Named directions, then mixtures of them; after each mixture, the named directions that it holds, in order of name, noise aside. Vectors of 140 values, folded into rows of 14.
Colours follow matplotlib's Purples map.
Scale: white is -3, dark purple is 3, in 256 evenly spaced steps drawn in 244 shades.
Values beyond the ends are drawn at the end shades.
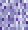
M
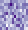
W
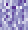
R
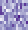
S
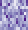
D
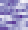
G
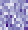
W.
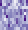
D.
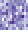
G, R, W.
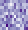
W.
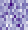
W.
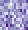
W.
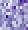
G, R, W.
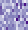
M, S.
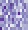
M, S, W.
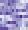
G.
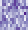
D.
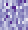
R.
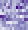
G, R, W.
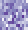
G, R, W.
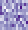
S.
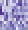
R, S.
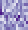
D, S.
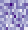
W.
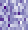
D, M, S.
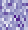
D, S, W.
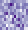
W.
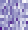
G, M.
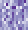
R.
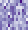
M, R.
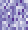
M, R.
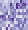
G, M, W.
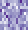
D, R.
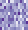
M.
